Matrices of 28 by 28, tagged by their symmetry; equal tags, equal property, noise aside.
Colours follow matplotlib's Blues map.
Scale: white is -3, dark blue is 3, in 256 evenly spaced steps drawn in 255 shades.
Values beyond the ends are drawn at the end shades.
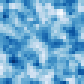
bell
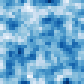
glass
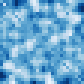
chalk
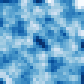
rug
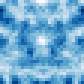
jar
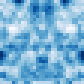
jar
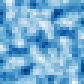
chalk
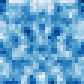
jar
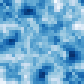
rug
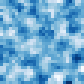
bell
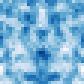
jar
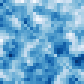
glass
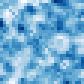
glass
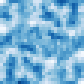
chalk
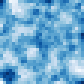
rug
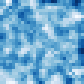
glass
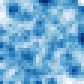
rug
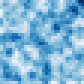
rug
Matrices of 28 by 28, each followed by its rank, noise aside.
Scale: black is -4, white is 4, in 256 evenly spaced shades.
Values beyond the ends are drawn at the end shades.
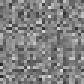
six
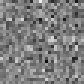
five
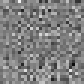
six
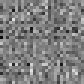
six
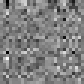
four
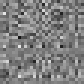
four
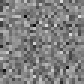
seven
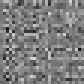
four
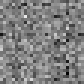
five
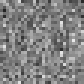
seven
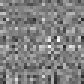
four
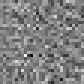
six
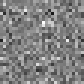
seven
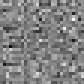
five
